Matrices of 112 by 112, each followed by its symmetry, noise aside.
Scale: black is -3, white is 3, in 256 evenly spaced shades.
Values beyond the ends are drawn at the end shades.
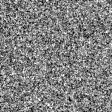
no symmetry.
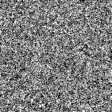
no symmetry.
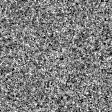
no symmetry.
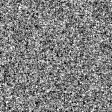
no symmetry.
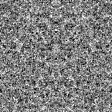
mirrored left to right.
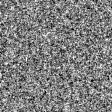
no symmetry.
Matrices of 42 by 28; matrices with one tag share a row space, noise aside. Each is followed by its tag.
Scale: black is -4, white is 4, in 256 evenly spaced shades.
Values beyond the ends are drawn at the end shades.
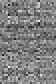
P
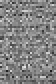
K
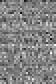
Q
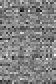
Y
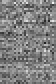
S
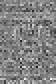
Q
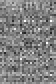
Q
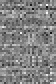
Q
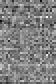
Y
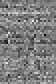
P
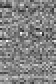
Y
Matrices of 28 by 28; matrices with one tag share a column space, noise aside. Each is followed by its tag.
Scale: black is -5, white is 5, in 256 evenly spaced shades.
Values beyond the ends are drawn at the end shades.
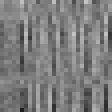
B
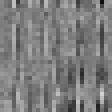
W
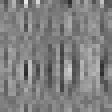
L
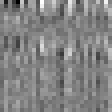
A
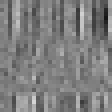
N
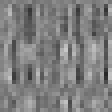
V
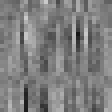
B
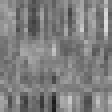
N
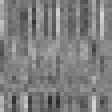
N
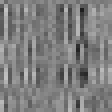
V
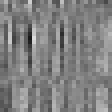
B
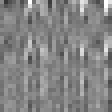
A
